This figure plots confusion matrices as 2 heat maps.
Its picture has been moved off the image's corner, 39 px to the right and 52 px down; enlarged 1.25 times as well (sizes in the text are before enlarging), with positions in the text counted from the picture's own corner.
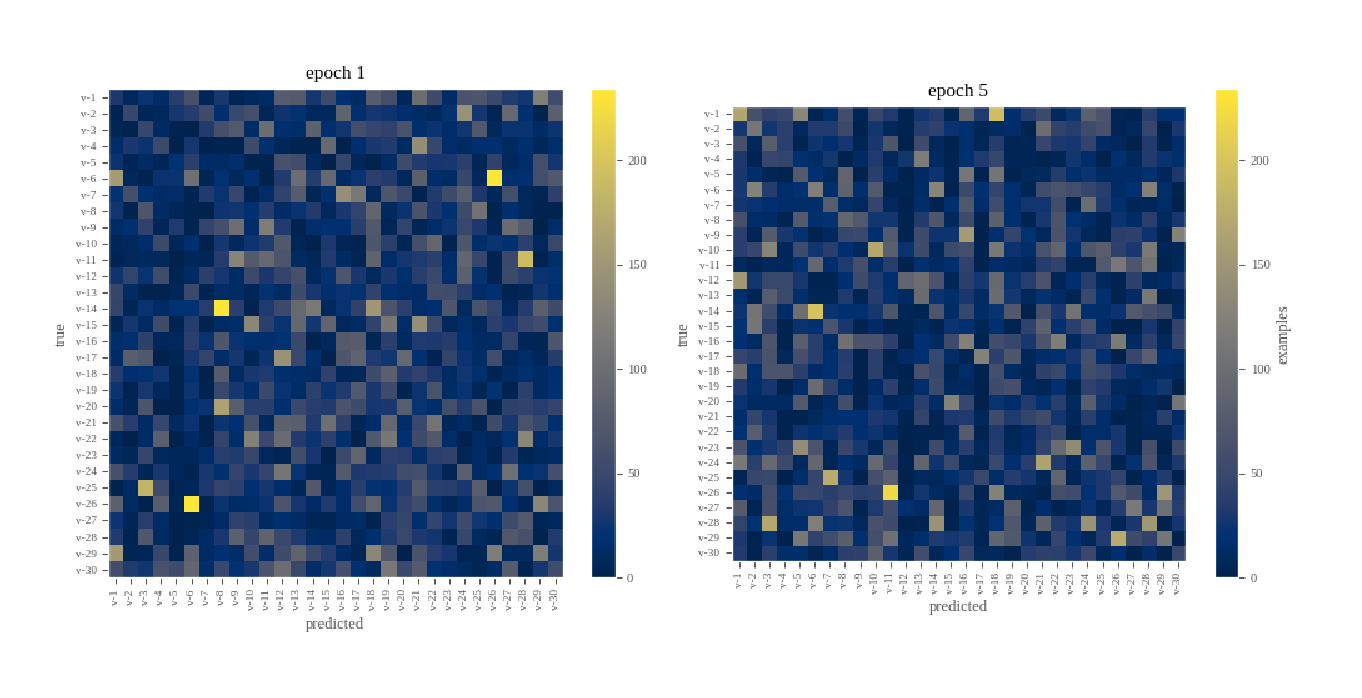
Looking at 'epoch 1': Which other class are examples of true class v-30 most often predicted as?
v-19
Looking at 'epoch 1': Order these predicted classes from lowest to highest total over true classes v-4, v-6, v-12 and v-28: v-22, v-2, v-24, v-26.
v-2, v-22, v-24, v-26
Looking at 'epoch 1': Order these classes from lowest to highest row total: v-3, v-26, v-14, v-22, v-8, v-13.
v-13, v-8, v-3, v-22, v-26, v-14
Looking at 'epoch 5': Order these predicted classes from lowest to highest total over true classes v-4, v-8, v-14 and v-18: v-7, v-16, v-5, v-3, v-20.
v-20, v-7, v-16, v-3, v-5
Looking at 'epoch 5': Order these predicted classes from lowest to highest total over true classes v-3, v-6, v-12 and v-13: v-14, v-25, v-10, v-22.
v-25, v-22, v-10, v-14
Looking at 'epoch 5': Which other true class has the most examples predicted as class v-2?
v-6
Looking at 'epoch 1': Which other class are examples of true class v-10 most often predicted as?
v-22
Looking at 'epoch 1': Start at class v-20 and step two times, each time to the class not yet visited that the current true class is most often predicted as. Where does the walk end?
v-25
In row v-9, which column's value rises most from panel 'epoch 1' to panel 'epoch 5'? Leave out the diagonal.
v-16
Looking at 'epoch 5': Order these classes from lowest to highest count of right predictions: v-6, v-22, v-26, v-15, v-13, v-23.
v-15, v-22, v-26, v-13, v-6, v-23
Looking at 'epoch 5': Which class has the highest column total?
v-18
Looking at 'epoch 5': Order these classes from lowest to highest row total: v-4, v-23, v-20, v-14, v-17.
v-4, v-20, v-17, v-23, v-14
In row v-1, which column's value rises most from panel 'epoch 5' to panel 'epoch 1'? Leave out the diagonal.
v-29
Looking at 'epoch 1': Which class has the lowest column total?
v-5
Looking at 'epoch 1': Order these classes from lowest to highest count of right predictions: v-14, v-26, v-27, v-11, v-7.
v-7, v-27, v-26, v-11, v-14
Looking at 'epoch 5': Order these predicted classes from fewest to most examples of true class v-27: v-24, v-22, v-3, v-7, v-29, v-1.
v-22, v-24, v-7, v-3, v-1, v-29
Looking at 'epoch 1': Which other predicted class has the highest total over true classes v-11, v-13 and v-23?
v-28
